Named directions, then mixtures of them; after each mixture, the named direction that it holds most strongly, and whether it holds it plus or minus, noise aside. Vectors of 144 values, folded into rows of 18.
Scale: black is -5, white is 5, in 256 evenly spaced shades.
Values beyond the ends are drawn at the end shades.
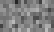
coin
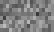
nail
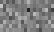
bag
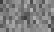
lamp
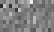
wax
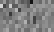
wax, minus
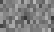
lamp, plus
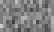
coin, minus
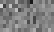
wax, minus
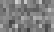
coin, minus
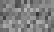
nail, plus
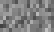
nail, minus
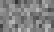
coin, plus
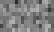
coin, plus
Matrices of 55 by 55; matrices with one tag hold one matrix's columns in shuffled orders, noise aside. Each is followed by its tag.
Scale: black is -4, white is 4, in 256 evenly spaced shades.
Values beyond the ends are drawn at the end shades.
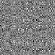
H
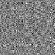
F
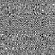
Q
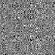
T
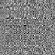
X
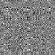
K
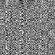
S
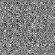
F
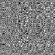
F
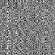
S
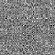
X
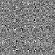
H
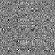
H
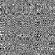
Q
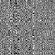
S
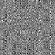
S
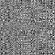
S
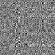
F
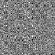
T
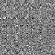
X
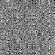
S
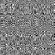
Q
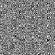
T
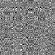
K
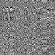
K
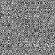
F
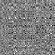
X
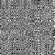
S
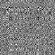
K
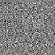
F
